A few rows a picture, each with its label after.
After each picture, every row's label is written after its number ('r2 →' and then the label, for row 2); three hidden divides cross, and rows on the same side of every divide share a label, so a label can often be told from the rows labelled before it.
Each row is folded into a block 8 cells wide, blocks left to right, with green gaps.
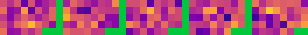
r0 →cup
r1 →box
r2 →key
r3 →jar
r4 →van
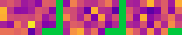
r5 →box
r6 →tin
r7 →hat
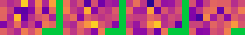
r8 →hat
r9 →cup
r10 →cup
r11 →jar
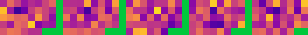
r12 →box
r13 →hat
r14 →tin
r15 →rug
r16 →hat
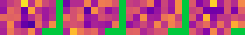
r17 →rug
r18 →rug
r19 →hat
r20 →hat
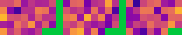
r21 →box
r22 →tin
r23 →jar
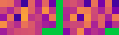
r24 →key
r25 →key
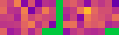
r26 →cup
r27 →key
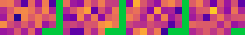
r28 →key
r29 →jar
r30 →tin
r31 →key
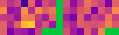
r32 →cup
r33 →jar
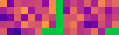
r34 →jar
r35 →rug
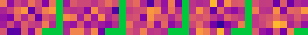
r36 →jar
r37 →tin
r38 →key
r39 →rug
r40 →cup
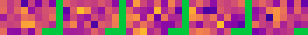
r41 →cup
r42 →van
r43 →tin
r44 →box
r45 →key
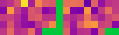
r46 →rug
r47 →cup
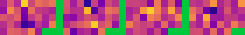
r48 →rug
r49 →cup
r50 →key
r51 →hat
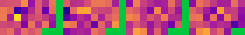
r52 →hat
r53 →van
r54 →tin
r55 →tin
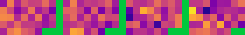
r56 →tin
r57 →tin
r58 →van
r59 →box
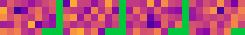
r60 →box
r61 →tin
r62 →rug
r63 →jar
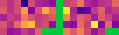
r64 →cup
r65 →box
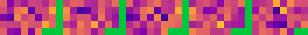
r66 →jar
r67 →box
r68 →jar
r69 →box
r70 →rug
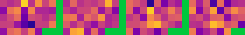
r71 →rug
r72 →tin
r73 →cup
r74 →cup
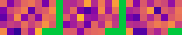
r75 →jar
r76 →hat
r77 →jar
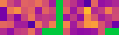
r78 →van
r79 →cup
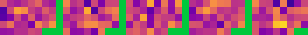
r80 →van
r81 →cup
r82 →hat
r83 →van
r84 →cup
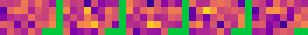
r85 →van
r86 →cup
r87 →cup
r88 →van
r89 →van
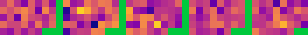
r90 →key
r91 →van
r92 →box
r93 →cup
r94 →cup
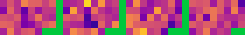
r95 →rug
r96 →rug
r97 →tin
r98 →key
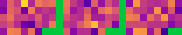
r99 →rug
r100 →cup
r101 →tin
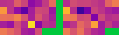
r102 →box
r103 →box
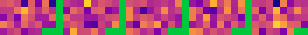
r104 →key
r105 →rug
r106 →box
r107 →hat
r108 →cup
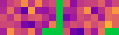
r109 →rug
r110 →jar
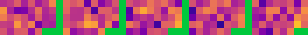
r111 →box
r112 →cup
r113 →van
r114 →van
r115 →jar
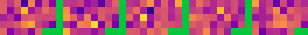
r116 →cup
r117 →box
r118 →hat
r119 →tin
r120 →cup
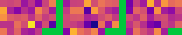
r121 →box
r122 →rug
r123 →rug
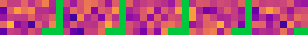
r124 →van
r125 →jar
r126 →jar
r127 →box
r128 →van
